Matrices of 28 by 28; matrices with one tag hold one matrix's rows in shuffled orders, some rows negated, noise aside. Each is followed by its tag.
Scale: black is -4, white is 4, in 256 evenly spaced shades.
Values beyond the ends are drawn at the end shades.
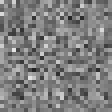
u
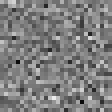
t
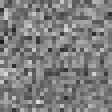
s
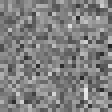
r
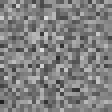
u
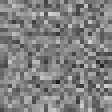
t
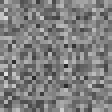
s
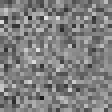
s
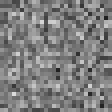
t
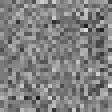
r
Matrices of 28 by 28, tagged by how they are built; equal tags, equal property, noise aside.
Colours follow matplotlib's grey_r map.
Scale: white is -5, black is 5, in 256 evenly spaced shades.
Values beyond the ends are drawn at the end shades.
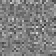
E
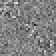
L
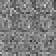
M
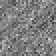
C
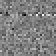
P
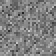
C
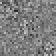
L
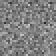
M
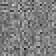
E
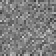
C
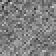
C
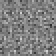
M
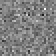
P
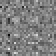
E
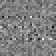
P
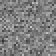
M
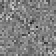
L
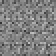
M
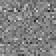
P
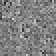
L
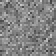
C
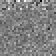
P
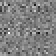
E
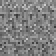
M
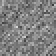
C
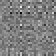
E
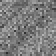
C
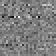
P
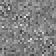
L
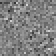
L
